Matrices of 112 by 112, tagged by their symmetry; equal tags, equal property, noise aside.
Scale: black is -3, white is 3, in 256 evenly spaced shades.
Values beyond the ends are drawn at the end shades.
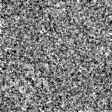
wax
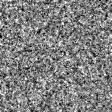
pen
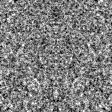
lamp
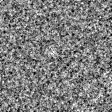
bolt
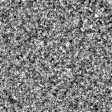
wax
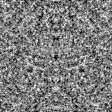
lamp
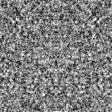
lamp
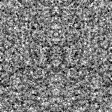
lamp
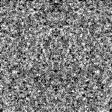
lamp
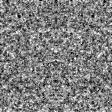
lamp
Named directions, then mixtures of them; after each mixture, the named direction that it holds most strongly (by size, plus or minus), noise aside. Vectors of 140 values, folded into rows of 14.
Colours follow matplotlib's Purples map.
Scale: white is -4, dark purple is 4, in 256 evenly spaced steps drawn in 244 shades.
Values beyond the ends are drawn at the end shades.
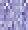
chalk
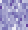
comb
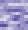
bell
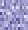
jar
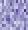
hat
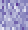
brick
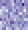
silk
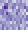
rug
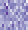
chalk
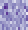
rug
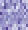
jar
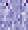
chalk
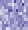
silk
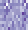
chalk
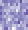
comb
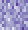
brick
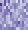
hat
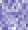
comb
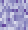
hat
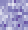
bell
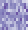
rug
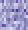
hat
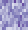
silk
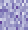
silk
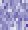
comb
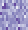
jar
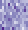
brick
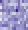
comb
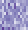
brick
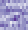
bell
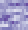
bell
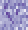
rug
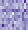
hat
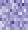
silk
